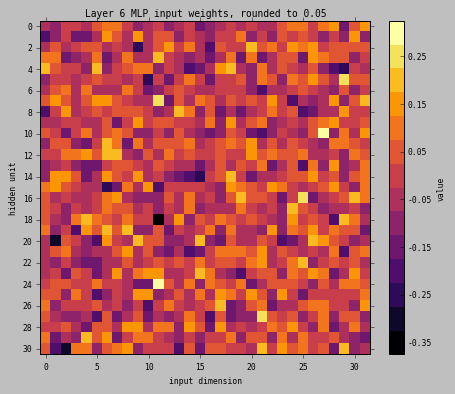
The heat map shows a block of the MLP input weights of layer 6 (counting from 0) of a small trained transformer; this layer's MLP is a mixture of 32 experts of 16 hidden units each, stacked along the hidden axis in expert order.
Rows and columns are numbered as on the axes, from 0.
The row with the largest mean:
12
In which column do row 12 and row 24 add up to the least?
9
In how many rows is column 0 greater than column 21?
11
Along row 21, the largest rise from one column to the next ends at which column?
30
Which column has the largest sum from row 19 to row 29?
21
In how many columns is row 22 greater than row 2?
10
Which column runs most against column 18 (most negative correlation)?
14
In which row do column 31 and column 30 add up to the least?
29
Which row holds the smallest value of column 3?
19
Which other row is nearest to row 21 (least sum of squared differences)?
13
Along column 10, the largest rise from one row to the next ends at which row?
25
